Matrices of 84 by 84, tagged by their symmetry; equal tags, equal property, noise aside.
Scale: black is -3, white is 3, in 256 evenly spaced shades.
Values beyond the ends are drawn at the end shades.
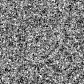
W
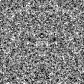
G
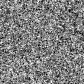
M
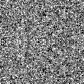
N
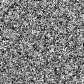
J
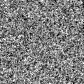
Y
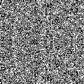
N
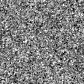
M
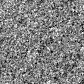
W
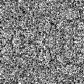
N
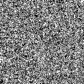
M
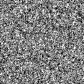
Y
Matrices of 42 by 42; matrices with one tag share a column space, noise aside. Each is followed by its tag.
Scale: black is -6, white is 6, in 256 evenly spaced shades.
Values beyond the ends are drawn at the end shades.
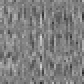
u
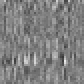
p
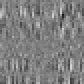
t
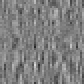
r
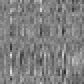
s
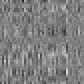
s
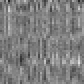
p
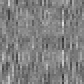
r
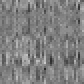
p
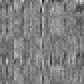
p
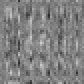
u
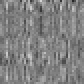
p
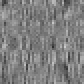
r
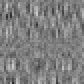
t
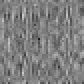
u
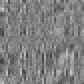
s
